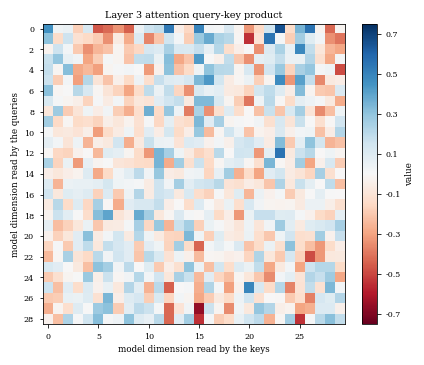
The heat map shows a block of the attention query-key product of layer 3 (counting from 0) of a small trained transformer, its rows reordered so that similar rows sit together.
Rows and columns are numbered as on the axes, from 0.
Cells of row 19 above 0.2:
5
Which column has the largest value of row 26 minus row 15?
29
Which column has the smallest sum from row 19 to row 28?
15
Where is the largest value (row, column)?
0, 23
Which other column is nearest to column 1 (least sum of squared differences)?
10
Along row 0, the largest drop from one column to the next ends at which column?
24
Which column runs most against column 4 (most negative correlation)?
1
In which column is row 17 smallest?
7
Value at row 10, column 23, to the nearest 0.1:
0.1
